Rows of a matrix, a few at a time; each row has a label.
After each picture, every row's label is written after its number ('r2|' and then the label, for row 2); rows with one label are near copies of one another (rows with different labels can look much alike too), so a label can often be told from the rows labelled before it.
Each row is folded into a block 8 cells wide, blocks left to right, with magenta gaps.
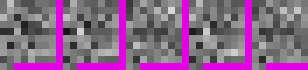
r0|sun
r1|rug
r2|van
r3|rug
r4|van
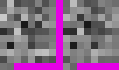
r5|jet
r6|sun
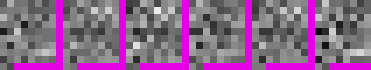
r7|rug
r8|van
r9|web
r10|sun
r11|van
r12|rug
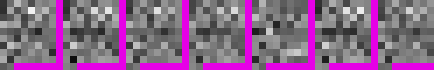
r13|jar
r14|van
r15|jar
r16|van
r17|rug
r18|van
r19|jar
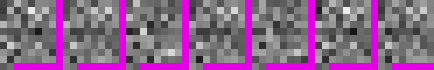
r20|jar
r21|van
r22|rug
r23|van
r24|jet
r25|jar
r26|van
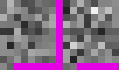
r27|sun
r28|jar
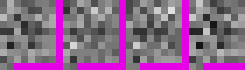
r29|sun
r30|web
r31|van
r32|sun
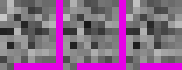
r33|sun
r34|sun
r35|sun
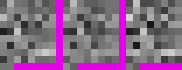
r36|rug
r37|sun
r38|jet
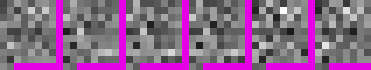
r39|van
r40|rug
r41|jet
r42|jet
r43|jar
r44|web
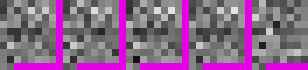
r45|van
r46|jar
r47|van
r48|van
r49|jet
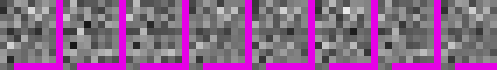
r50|web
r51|jet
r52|jet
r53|web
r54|jar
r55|jar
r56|jet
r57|web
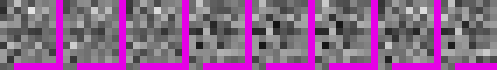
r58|jar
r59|web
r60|jar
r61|sun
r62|sun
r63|sun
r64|van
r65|jet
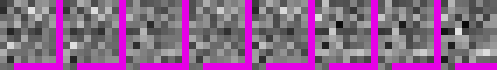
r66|web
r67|web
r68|jet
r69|jar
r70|jar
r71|jet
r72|jet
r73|rug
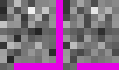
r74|jar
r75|jar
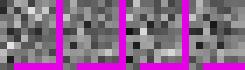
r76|web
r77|jet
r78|rug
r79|sun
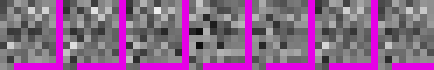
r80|van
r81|web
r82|jar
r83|sun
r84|sun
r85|web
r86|van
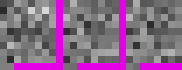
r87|van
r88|rug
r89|jet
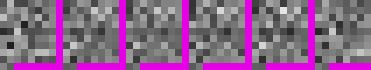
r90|jet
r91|web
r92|jar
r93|jar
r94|web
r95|rug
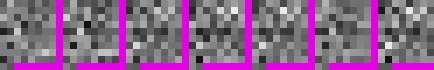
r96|rug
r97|jet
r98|web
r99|van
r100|web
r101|sun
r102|web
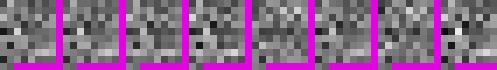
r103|rug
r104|rug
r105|jet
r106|jet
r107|van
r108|rug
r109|web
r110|rug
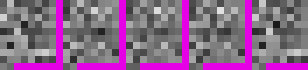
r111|jet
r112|jar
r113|jar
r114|jar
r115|jet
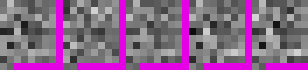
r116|sun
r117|jar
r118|jet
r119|rug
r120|jet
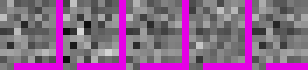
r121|jet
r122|rug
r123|sun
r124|web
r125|sun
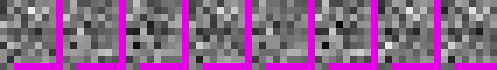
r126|jar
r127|jet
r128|sun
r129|van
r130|rug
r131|jet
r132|web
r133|web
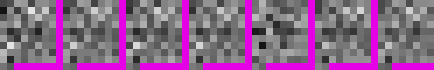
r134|web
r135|web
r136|web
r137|web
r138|sun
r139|van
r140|web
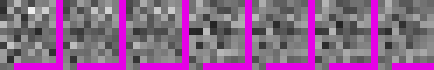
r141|jar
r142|van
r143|van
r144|sun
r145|sun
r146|sun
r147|sun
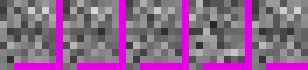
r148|van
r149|jar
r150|jar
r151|jet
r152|van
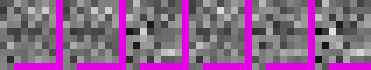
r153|van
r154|van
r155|rug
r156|web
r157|sun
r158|rug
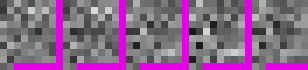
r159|jar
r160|van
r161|rug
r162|rug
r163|sun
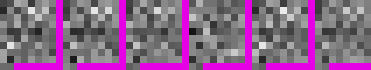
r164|web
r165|van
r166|jar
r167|rug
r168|web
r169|van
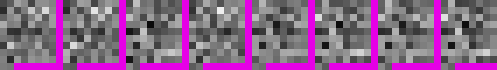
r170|van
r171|web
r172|rug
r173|jar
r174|sun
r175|jet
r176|sun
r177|jet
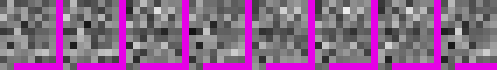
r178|jet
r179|jet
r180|jar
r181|rug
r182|van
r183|jar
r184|web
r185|rug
